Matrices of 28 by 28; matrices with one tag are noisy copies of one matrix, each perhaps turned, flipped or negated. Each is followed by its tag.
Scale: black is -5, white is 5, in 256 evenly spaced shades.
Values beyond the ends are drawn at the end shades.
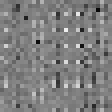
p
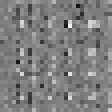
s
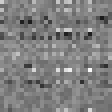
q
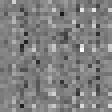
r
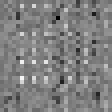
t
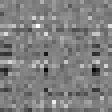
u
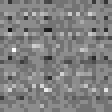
r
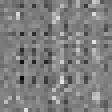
t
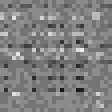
t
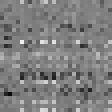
q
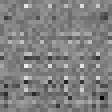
p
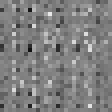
r
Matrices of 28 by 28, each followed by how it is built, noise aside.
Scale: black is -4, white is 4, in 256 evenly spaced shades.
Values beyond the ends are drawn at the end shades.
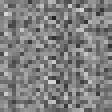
repeating rows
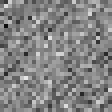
Hankel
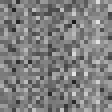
repeating rows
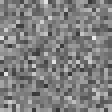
noise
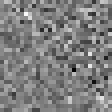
upper triangular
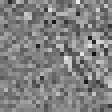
upper triangular
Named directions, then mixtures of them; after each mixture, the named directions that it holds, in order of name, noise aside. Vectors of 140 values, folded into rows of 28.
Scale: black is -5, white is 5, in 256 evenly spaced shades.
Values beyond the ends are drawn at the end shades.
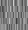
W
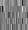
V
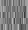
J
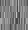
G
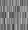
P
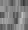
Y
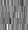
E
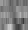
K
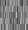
E, G, P.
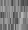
E, Y.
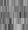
E, K.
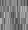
G, K, P.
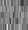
E, Y.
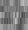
Y.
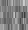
J, K, Y.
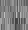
G, K.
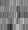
G, K.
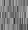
J, K, P.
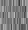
J, V.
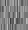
E, G, V.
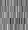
E, G, P.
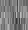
G, K.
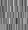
W.
